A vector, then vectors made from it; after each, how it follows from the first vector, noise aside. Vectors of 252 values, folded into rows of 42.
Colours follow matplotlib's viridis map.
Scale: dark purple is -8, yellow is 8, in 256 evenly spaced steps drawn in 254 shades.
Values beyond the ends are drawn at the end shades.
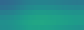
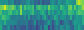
wrapped around, negated, scaled up.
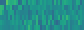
sign-scrambled.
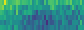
negated, scaled up.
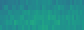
shrunk.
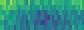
negated, scaled up.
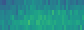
copied.
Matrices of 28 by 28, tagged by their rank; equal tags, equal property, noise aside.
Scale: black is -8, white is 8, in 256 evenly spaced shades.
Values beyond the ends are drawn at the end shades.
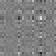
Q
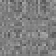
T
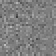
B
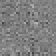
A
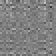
T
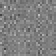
A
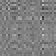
Q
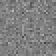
B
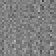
B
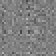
A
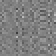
T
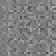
A
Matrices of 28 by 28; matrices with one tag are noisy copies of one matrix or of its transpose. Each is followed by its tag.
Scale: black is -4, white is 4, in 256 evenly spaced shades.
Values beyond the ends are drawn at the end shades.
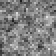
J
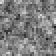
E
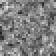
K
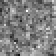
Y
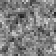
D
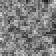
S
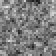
K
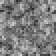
E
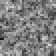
K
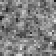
E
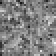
J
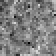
Y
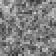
K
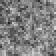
Y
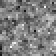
J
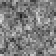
D
